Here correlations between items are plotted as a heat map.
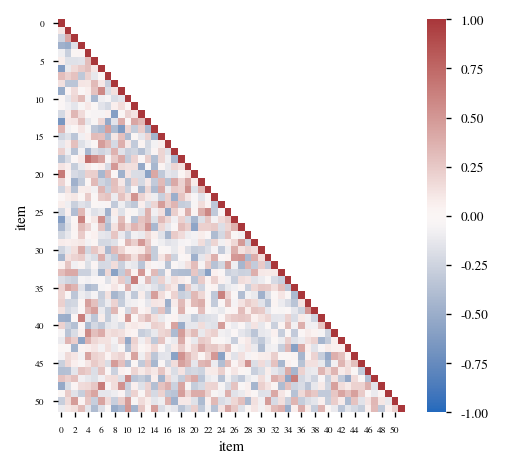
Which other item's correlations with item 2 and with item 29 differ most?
21
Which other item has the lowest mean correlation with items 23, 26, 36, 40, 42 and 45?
47
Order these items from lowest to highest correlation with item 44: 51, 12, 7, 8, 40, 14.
40, 14, 51, 12, 7, 8
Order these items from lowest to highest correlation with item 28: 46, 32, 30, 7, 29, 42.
29, 7, 46, 42, 30, 32
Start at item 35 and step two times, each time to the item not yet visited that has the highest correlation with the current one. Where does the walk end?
10
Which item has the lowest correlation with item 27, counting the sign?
20
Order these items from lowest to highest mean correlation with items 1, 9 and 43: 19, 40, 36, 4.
40, 4, 36, 19
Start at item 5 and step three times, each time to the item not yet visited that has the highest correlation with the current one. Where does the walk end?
41
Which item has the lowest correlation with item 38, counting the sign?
16
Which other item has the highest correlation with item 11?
34
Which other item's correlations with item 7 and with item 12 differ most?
13
